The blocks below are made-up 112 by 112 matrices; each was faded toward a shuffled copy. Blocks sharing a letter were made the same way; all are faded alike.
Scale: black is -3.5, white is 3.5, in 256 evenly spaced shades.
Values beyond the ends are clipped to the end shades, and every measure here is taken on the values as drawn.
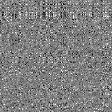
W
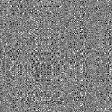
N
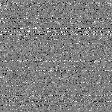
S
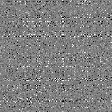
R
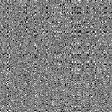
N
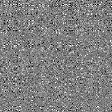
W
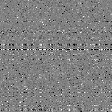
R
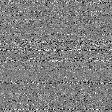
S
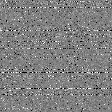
S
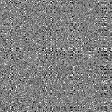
N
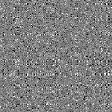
N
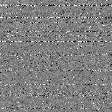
S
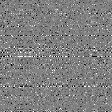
R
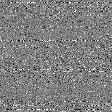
S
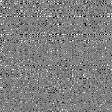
R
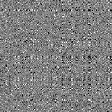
N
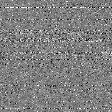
S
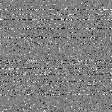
S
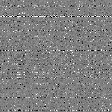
R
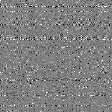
R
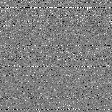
S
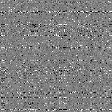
R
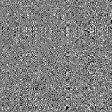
N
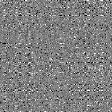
W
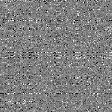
W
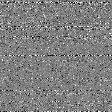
S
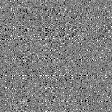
W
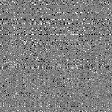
R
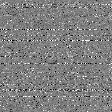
S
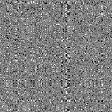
N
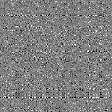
W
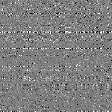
R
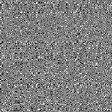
W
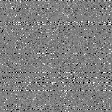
R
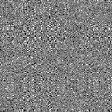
N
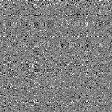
W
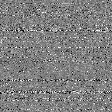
S
